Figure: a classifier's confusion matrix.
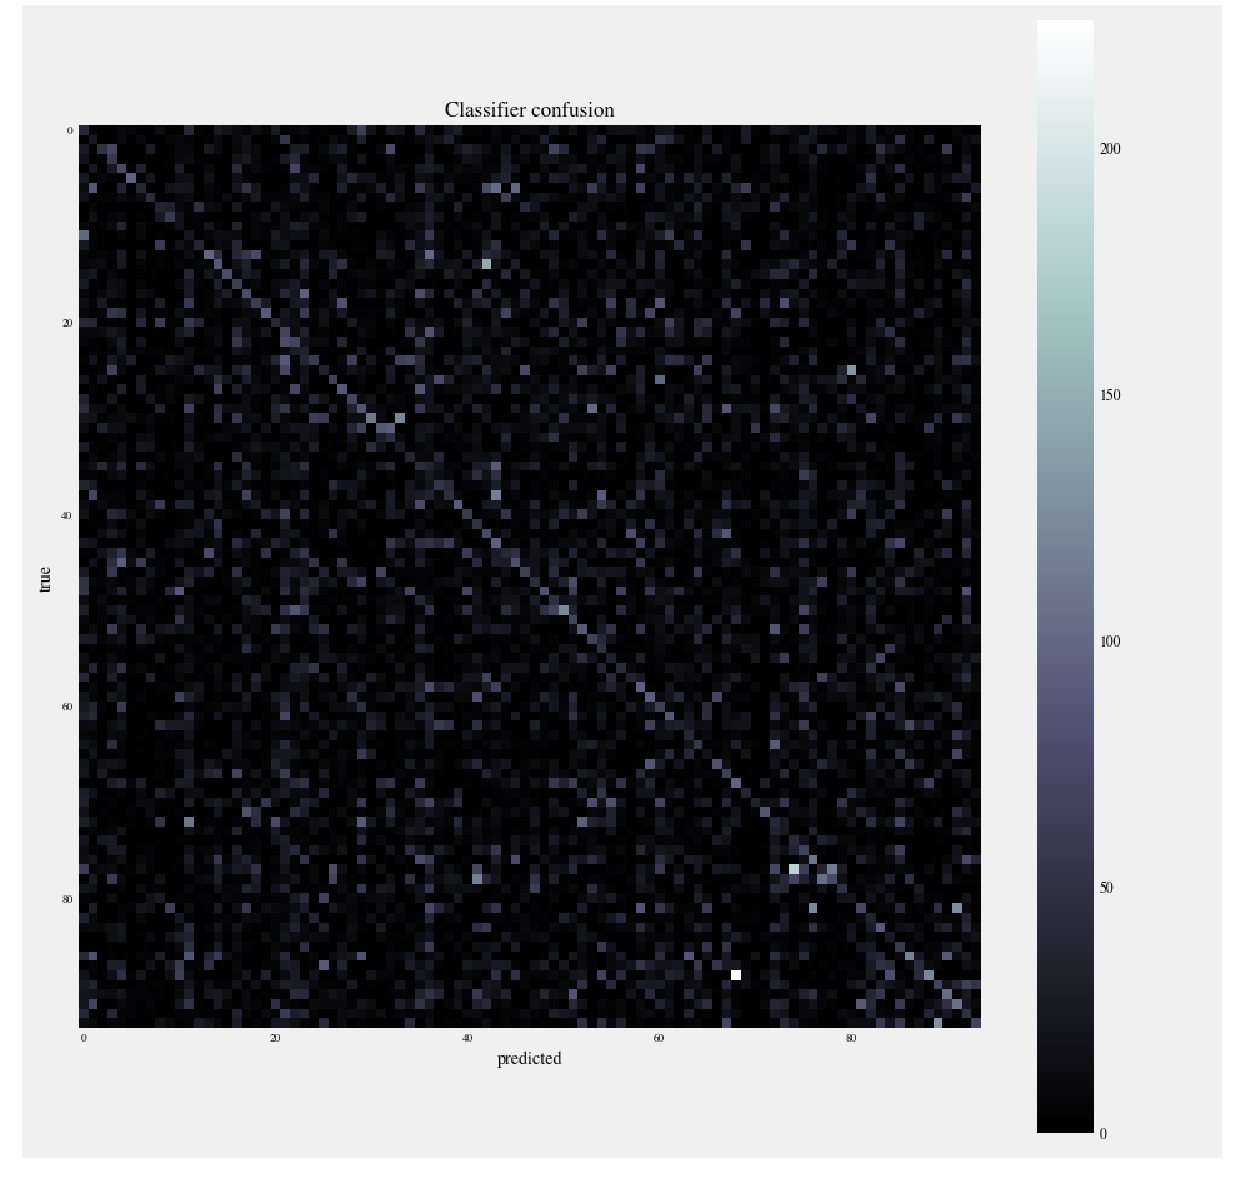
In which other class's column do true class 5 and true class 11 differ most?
0
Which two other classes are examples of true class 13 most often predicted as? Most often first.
36, 18
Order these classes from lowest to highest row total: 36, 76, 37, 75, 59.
36, 37, 75, 59, 76
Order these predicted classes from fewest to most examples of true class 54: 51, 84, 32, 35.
32, 51, 35, 84
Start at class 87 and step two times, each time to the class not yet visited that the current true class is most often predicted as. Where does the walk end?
80
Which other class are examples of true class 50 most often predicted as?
22
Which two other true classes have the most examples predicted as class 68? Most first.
88, 19
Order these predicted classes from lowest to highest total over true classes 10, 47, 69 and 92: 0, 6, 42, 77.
42, 6, 77, 0
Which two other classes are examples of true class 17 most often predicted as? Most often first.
23, 35
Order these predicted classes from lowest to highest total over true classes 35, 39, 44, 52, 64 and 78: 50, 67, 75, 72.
50, 67, 75, 72
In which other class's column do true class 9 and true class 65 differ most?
91
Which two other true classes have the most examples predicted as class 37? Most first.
26, 62
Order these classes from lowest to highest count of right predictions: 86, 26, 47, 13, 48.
47, 26, 48, 13, 86
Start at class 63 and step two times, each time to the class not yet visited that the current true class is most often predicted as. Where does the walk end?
81
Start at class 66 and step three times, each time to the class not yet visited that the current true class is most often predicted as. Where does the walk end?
14
